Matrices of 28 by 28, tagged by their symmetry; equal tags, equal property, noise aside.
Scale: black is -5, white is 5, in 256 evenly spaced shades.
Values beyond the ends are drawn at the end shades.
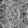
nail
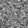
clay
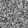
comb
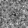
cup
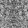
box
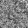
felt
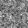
felt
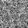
clay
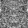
box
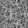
nail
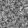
clay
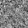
comb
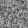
comb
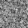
clay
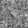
felt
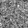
comb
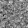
clay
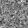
comb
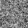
clay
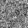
clay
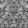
box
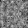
nail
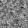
comb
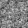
cup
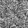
comb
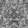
box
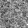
clay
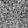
comb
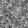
felt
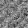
cup
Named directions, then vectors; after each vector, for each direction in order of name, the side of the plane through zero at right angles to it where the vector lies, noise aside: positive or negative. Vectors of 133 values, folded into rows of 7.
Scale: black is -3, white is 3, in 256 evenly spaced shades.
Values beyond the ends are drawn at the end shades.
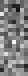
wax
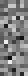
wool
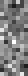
positive, negative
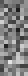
positive, positive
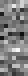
negative, positive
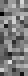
negative, positive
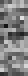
negative, positive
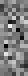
positive, positive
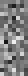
positive, negative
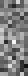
positive, negative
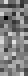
positive, negative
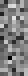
negative, positive
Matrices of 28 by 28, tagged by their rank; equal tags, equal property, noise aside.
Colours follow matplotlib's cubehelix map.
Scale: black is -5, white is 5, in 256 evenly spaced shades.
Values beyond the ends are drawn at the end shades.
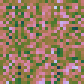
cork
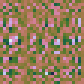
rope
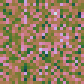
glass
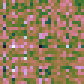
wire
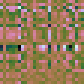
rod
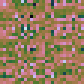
wire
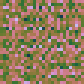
cork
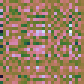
rope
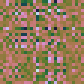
rope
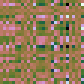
rod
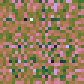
cork
